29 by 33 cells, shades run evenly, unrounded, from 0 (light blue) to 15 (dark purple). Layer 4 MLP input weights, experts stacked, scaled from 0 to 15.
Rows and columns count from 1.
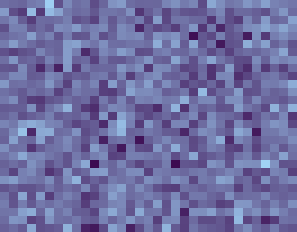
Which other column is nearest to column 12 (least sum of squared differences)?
22
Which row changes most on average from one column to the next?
9
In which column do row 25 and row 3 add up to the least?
30
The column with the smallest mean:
14
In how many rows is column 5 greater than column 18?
15
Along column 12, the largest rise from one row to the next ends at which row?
16
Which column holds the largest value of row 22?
6
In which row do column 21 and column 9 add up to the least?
23
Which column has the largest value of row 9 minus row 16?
5
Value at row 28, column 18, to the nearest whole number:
11
